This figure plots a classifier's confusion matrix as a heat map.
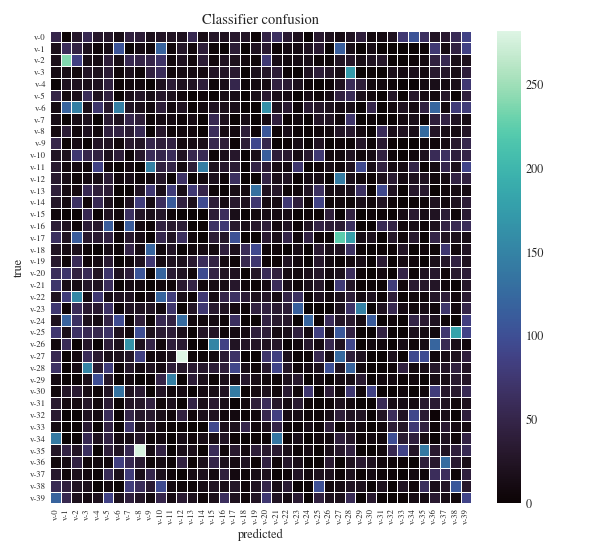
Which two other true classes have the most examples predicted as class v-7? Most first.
v-26, v-16
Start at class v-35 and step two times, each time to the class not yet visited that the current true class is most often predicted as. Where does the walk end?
v-20
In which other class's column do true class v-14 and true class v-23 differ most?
v-29
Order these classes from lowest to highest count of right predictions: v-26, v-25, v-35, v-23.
v-26, v-25, v-23, v-35
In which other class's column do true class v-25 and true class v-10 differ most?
v-38
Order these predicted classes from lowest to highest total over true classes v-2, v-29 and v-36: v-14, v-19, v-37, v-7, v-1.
v-19, v-14, v-7, v-37, v-1
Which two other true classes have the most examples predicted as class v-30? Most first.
v-24, v-6
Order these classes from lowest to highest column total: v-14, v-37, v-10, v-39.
v-14, v-37, v-10, v-39
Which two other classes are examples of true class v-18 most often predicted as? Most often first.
v-9, v-19
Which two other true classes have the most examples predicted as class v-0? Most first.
v-34, v-39
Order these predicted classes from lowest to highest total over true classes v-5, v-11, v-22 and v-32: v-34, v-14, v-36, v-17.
v-36, v-17, v-34, v-14
